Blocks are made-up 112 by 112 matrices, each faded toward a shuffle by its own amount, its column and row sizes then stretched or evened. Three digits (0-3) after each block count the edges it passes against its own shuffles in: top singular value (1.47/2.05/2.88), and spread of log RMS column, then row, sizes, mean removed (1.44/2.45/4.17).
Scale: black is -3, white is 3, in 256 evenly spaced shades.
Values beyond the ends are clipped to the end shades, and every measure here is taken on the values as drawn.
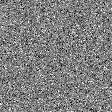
0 0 0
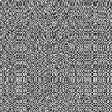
3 2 1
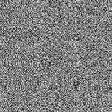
2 0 0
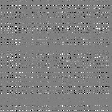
2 2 3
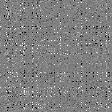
1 2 2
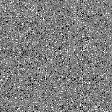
1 1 0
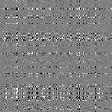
3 2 3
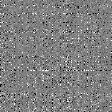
0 2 2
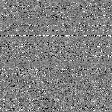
1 0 2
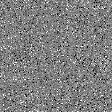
0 1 1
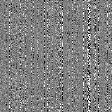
1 3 0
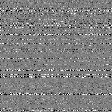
2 0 3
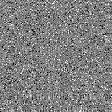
2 0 0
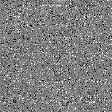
1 1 1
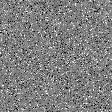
0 0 0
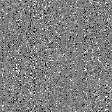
0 2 0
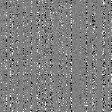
1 3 1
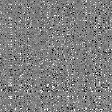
2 2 2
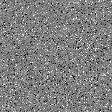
1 0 0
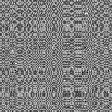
3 1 0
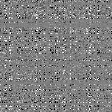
0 2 3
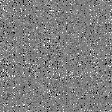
0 2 1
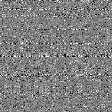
2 0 2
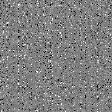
0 2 1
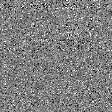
0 1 1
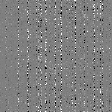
1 3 1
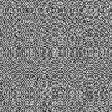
3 0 0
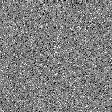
1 0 0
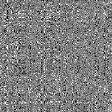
2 2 1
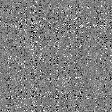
0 2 2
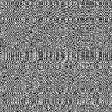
3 0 2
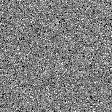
0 0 0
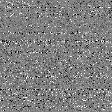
1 0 2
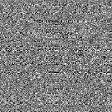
2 0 2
